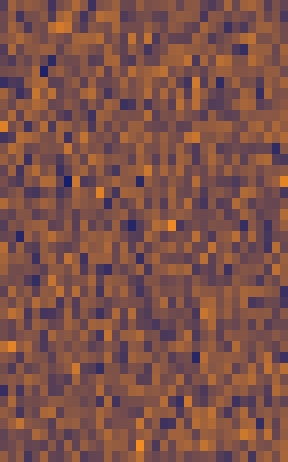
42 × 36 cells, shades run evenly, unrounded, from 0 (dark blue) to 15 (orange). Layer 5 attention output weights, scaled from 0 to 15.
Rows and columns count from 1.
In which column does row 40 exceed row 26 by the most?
5
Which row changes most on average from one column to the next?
9
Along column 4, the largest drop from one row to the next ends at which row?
12
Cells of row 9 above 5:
30
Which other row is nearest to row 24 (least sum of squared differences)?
26
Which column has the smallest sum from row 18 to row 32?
34
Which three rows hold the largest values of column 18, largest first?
41, 39, 42
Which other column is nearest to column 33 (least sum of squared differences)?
28
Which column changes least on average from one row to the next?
20
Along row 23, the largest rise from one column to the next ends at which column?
35
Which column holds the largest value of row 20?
36
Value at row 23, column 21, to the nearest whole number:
8
